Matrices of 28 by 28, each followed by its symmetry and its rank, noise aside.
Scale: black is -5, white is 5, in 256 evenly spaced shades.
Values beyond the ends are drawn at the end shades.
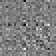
no symmetry, rank three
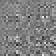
no symmetry, rank three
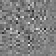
antisymmetric, rank four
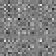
symmetric, rank three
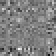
no symmetry, rank four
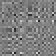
symmetric, rank three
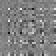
symmetric, rank two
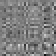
antisymmetric, rank two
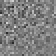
no symmetry, rank four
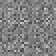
no symmetry, rank four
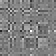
symmetric, rank two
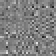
antisymmetric, rank four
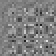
symmetric, rank three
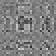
no symmetry, rank three
